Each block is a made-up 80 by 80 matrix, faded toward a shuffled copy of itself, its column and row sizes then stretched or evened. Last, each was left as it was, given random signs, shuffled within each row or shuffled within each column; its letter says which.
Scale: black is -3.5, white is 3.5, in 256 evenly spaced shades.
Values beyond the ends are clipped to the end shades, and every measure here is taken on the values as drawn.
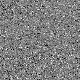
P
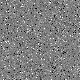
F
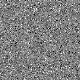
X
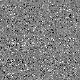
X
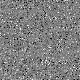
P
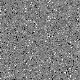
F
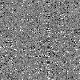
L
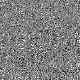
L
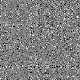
L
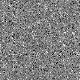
X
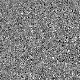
X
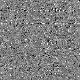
L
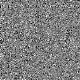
X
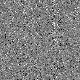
F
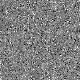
F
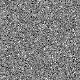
F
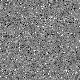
P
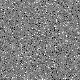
F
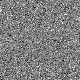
P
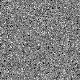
F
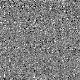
X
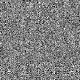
L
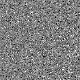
X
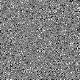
X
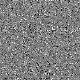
X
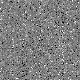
F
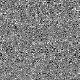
L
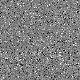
P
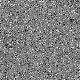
P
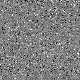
P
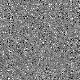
X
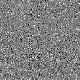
L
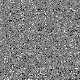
X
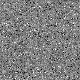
P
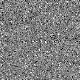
X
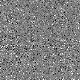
L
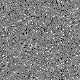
F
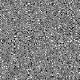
L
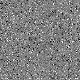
X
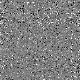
X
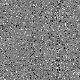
X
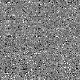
L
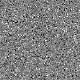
L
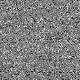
P
